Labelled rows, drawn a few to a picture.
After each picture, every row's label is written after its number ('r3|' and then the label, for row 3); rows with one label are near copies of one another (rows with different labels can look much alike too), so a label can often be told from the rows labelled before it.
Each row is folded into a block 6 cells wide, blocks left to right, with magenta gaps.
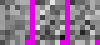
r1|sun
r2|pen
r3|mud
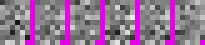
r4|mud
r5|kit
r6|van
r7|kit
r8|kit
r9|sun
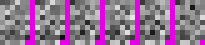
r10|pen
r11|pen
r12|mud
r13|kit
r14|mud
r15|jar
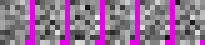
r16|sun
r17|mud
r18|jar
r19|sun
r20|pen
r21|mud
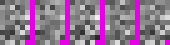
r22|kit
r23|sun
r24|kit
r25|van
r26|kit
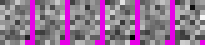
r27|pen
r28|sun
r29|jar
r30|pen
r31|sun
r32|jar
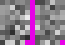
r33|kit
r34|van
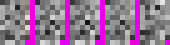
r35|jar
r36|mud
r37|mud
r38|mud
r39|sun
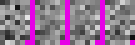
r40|jar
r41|sun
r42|kit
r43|pen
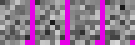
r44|pen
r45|mud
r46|kit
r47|jar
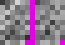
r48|pen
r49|mud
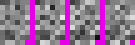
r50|jar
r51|jar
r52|pen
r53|kit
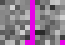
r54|kit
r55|sun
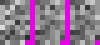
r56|pen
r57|sun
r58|sun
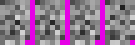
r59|mud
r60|mud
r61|mud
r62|jar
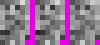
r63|sun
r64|sun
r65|sun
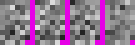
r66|kit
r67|pen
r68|mud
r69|sun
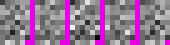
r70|mud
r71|van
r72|pen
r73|van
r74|mud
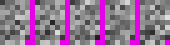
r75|mud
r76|mud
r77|pen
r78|sun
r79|kit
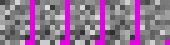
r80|pen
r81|kit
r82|kit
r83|sun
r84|van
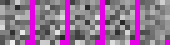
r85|van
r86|kit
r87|jar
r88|mud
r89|sun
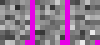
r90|jar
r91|sun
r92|van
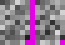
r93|pen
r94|mud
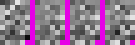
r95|pen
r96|kit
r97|kit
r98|kit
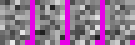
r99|van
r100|sun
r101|kit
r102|kit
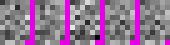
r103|jar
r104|sun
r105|pen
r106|mud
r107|mud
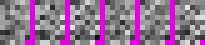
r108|sun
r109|jar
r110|pen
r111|mud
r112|pen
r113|kit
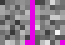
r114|mud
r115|van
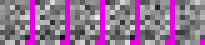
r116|kit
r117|pen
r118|kit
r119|pen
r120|jar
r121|sun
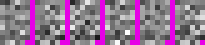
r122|van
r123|kit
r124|pen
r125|van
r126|jar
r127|kit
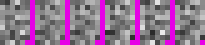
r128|van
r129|sun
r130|sun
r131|sun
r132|van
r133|sun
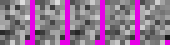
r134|sun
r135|sun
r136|sun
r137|kit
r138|pen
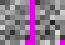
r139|pen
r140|mud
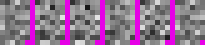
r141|van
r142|jar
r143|jar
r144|sun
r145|pen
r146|van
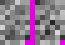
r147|pen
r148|mud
